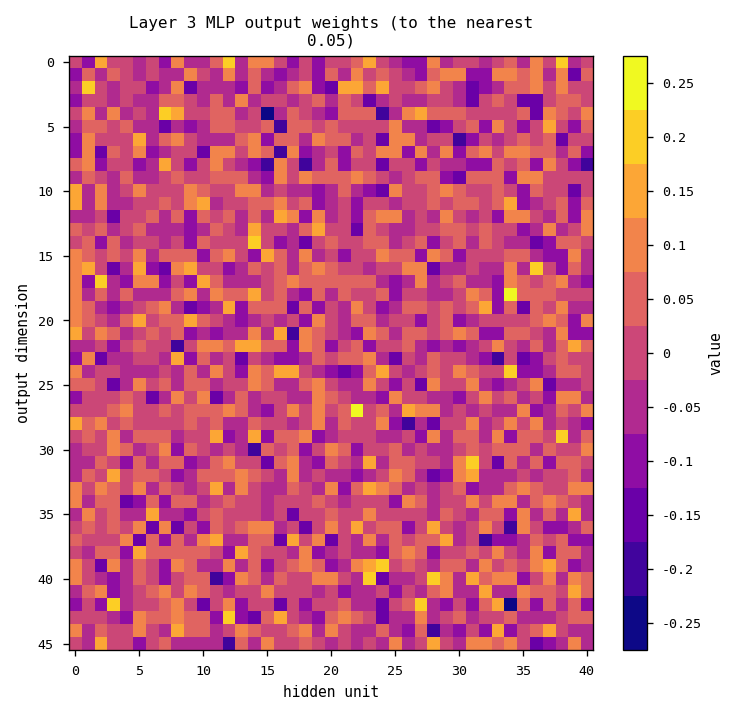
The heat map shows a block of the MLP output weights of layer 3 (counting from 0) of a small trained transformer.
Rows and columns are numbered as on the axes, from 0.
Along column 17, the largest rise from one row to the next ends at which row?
24
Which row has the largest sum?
27
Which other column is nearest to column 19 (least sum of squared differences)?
4
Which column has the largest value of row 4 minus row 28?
26
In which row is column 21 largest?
2
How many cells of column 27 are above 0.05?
7
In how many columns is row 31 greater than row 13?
19
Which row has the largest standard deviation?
42
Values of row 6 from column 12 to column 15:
-0.05 0.05 0.1 -0.1
